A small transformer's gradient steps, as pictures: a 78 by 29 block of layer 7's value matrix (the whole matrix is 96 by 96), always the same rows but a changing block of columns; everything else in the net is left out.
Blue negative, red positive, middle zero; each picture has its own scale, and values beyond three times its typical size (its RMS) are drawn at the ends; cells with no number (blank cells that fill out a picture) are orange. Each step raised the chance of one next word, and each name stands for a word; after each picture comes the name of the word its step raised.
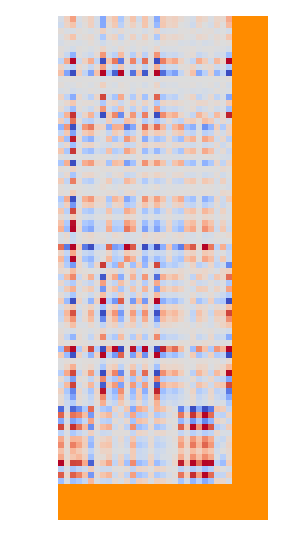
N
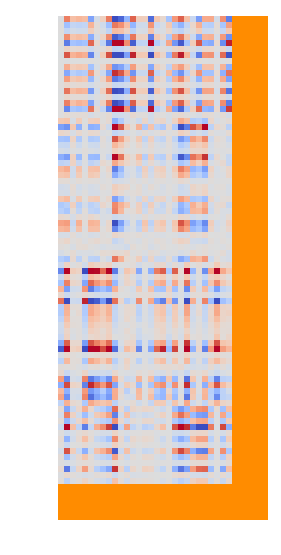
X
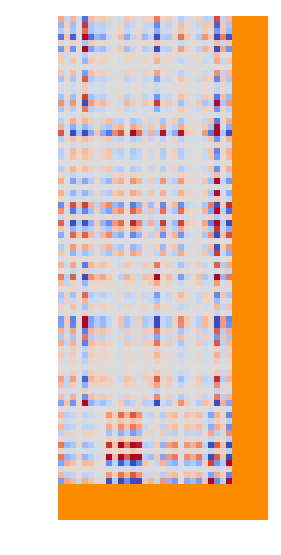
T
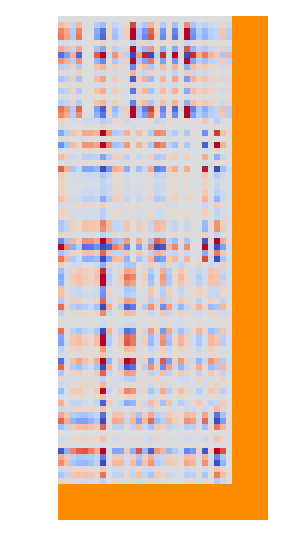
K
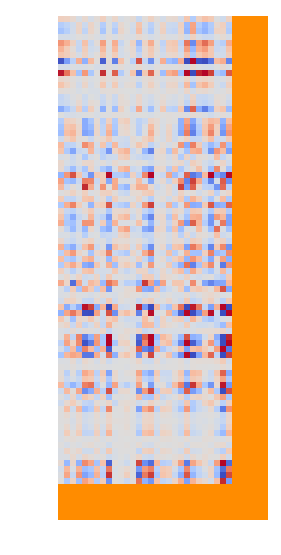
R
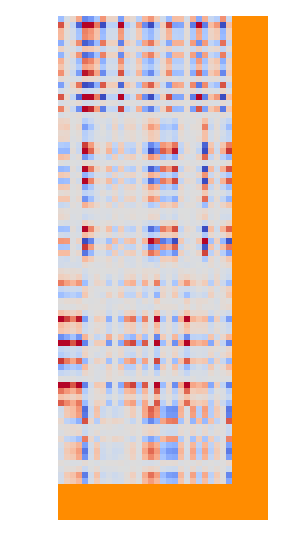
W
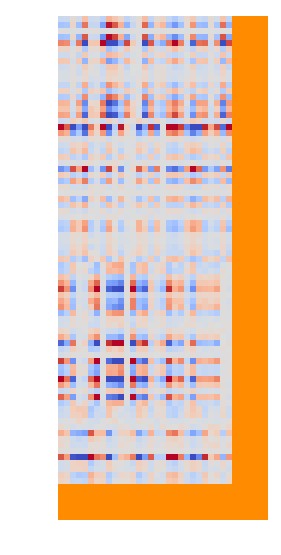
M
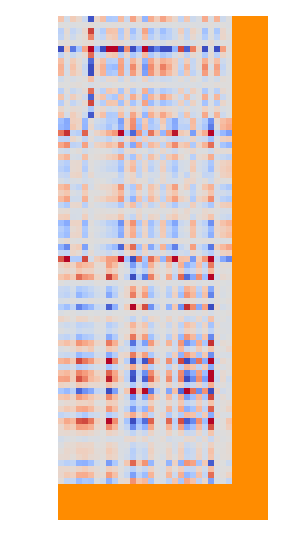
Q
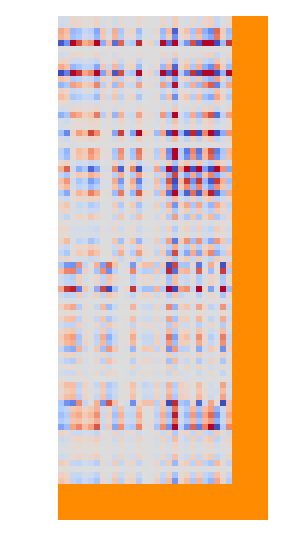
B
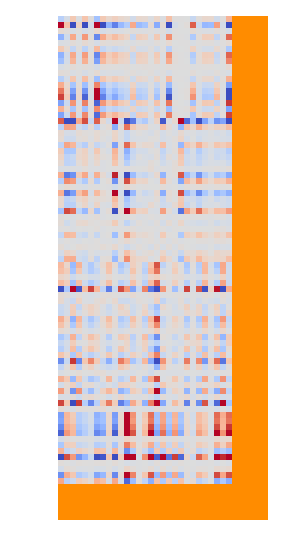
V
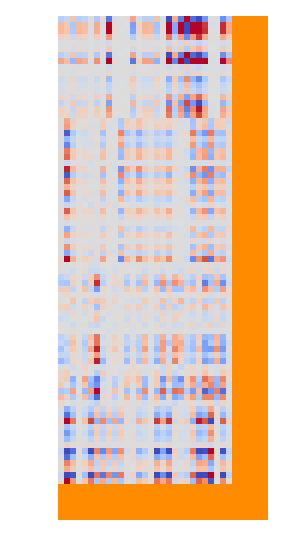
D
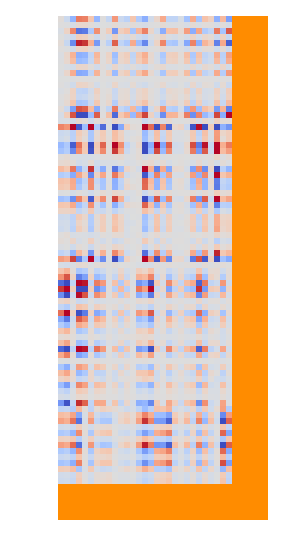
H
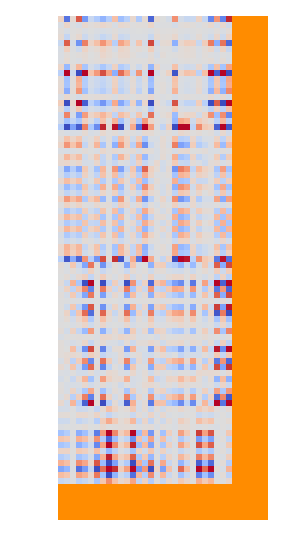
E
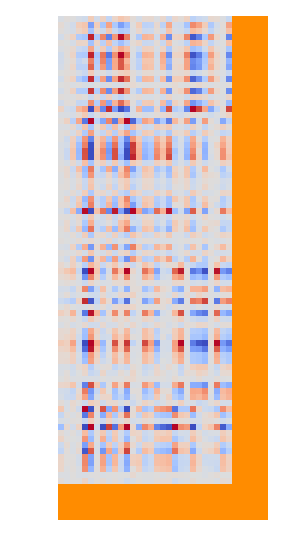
X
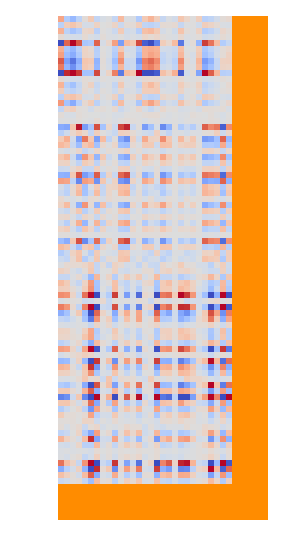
E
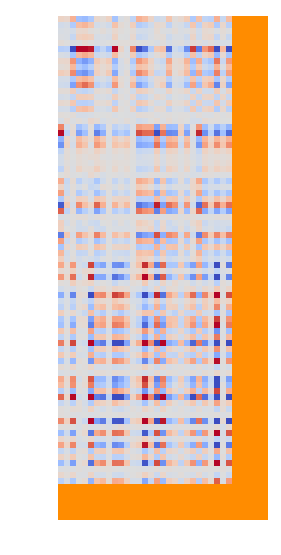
T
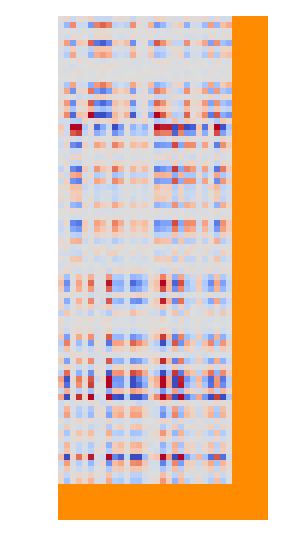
M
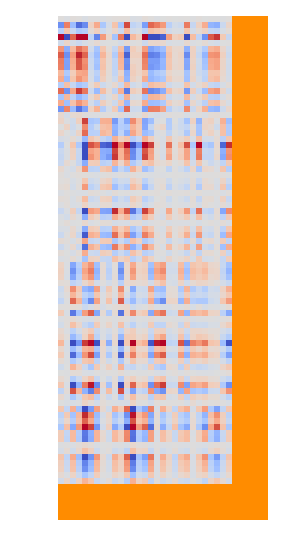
X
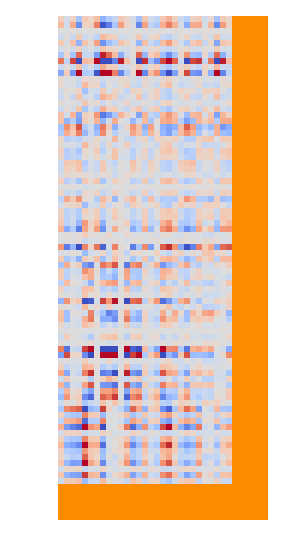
N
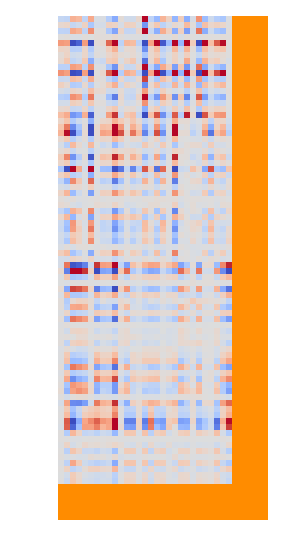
B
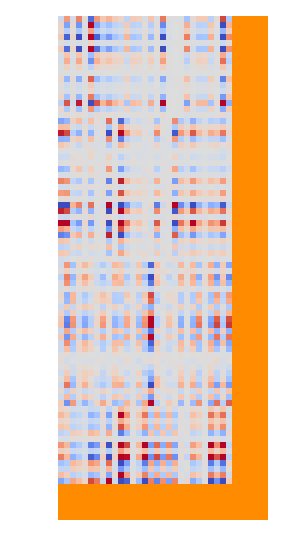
T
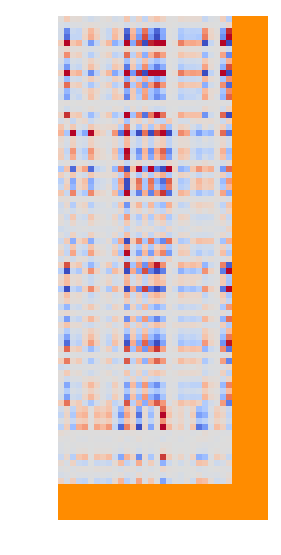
B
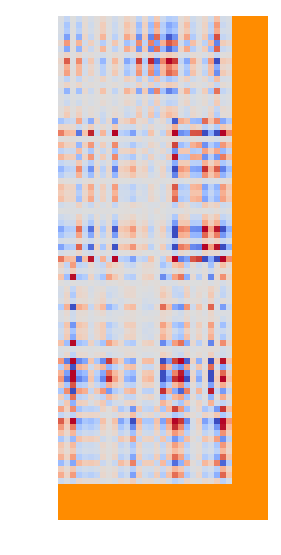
Q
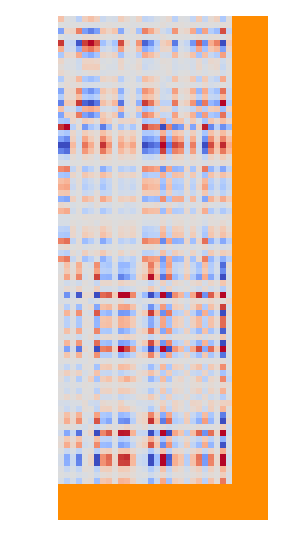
H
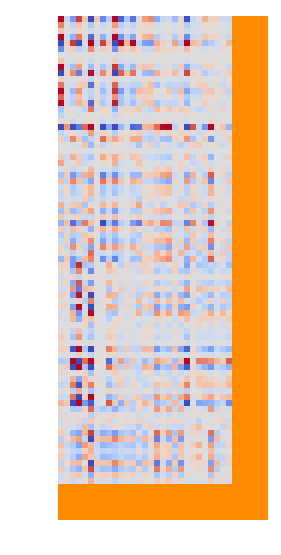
E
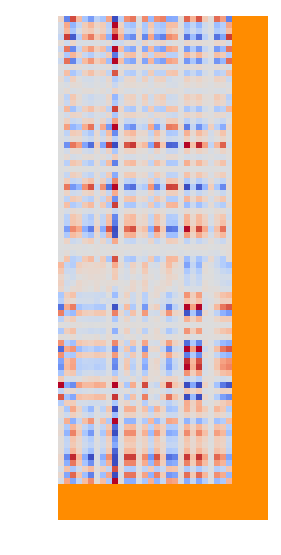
D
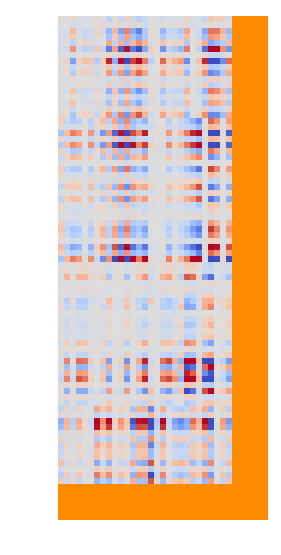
Q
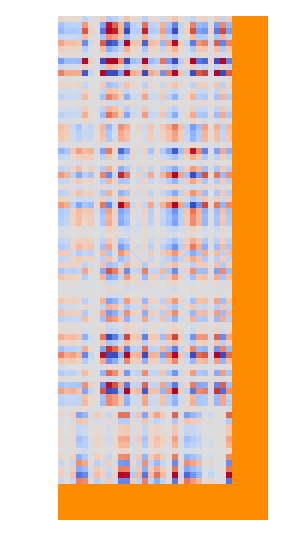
R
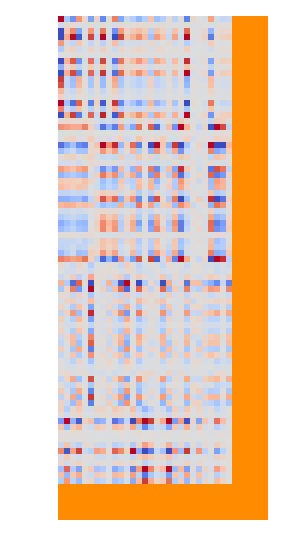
D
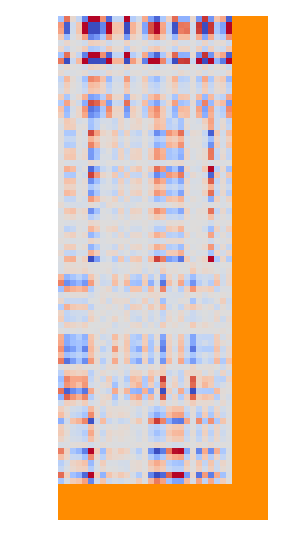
D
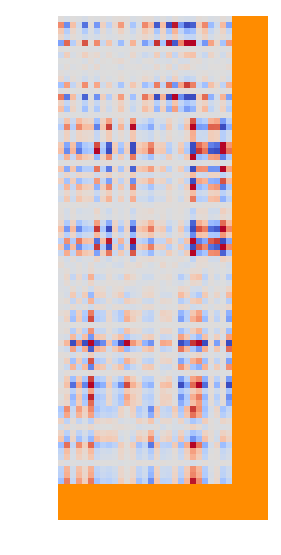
W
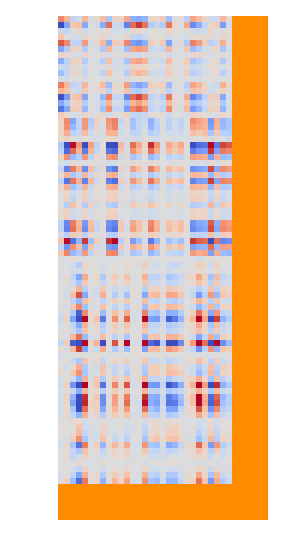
W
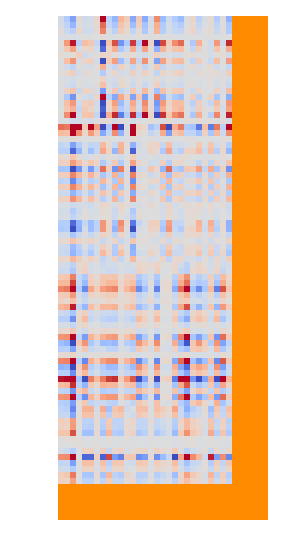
M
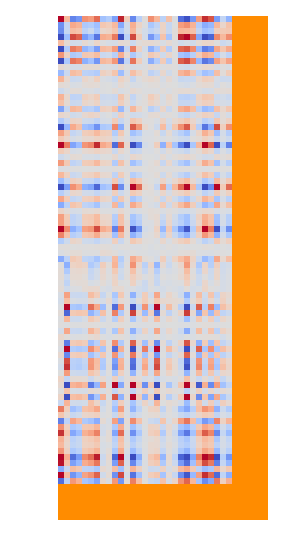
D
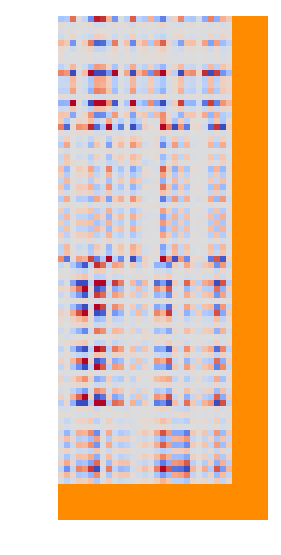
E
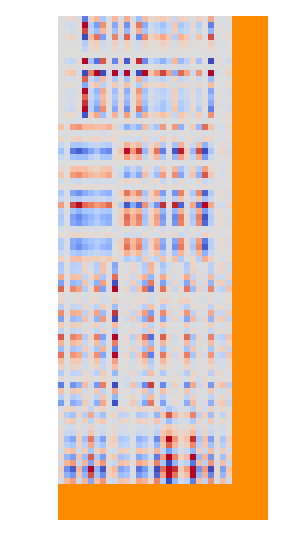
R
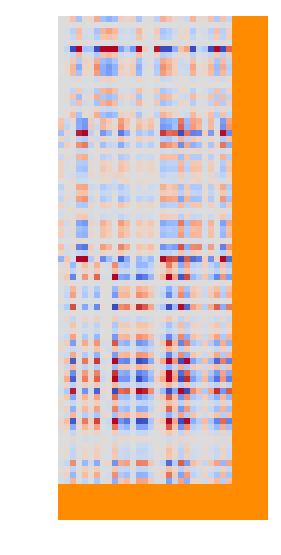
Q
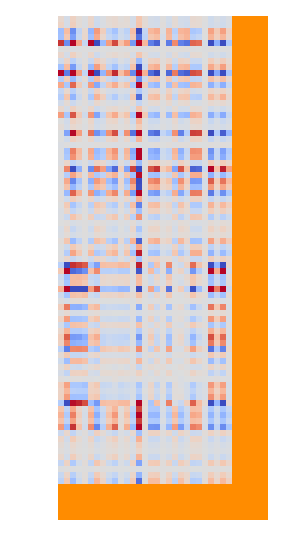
B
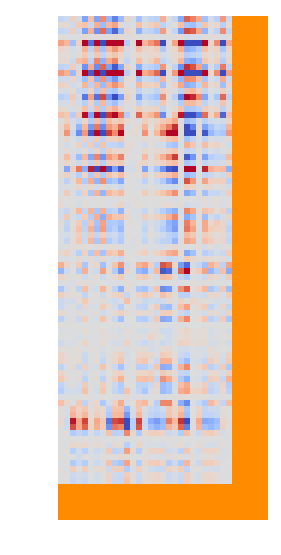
B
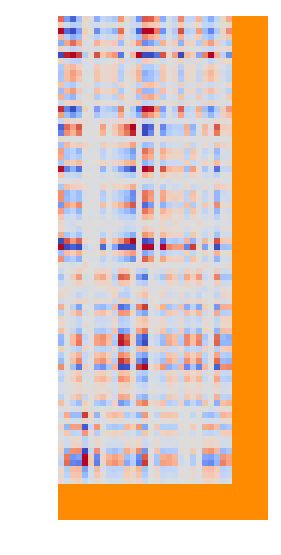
K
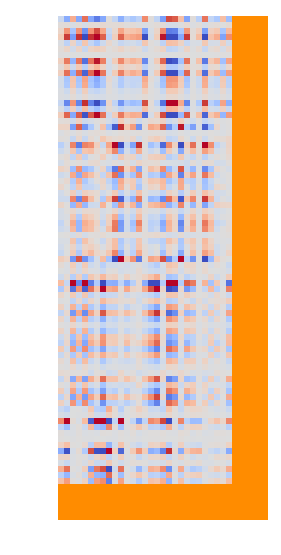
D
